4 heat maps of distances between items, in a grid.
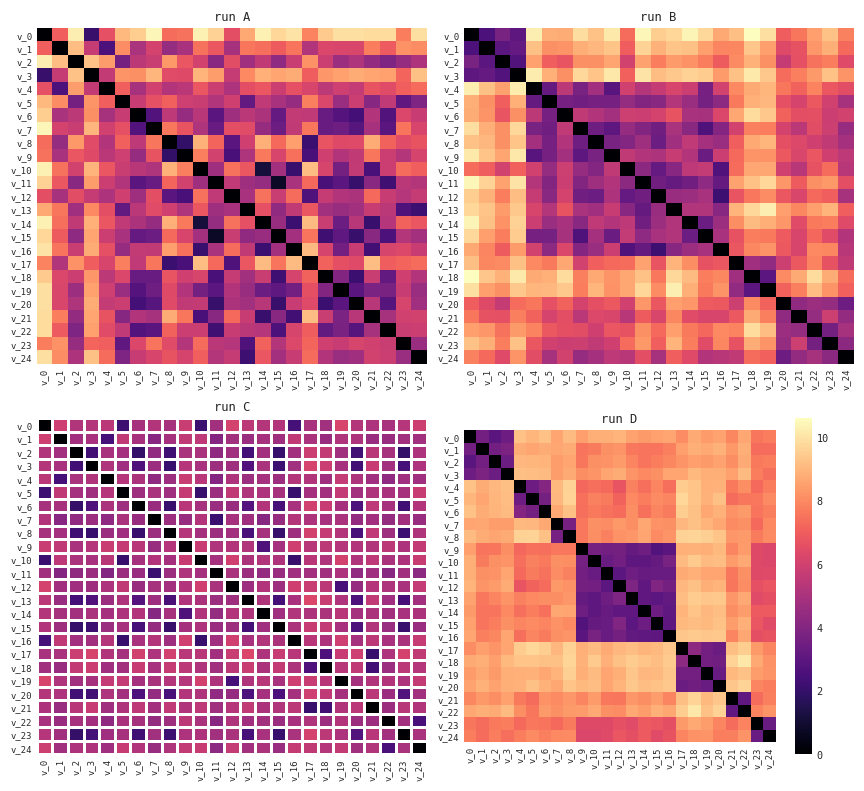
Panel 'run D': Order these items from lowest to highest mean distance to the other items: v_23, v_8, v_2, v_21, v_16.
v_16, v_23, v_2, v_21, v_8
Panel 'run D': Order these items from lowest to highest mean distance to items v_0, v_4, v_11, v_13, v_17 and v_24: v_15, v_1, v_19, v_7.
v_15, v_1, v_19, v_7
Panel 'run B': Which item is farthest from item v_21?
v_18
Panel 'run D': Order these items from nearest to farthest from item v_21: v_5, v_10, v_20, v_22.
v_22, v_5, v_10, v_20
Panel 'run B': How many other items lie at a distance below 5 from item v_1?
3
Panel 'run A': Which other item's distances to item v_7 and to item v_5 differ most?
v_23
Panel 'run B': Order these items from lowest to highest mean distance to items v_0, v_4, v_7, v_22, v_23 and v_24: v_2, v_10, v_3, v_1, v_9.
v_9, v_10, v_2, v_1, v_3
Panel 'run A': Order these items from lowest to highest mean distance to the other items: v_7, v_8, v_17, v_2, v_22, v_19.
v_19, v_22, v_7, v_2, v_8, v_17
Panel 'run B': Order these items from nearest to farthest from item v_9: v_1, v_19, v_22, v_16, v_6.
v_6, v_16, v_22, v_19, v_1
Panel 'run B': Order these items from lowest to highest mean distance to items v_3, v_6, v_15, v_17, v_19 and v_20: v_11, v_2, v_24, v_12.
v_24, v_2, v_12, v_11
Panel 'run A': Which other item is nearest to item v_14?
v_10
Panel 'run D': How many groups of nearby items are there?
7
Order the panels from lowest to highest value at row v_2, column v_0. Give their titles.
run D, run B, run C, run A
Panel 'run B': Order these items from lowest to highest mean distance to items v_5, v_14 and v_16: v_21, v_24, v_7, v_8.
v_7, v_8, v_24, v_21
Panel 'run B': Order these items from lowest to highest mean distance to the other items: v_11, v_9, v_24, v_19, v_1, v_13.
v_24, v_9, v_11, v_13, v_1, v_19
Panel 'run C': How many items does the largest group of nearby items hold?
8
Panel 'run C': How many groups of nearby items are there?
8
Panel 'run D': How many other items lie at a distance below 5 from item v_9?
7
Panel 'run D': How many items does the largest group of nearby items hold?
8
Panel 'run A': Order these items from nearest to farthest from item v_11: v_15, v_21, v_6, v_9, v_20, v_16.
v_15, v_20, v_6, v_21, v_16, v_9
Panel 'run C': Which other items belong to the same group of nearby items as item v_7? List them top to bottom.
v_11
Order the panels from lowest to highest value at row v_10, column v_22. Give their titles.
run C, run A, run B, run D
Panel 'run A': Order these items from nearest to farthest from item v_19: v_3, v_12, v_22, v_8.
v_22, v_12, v_8, v_3
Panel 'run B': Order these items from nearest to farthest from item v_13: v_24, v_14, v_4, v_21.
v_14, v_4, v_24, v_21
